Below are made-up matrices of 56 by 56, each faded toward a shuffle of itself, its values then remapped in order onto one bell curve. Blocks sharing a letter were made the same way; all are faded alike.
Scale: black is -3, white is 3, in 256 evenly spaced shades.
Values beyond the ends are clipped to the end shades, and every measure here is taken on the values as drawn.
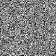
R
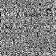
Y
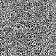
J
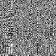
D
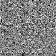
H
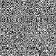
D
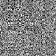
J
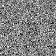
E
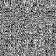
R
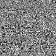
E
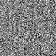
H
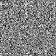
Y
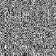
D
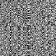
D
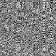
D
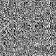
D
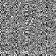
D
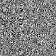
Y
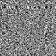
R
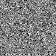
E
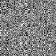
D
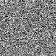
H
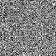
R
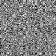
J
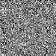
J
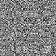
J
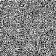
H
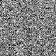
H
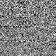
Y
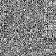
R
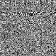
Y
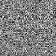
J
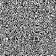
Y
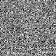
E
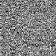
J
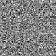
J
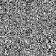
R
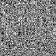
J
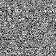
E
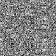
R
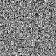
H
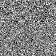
E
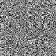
J
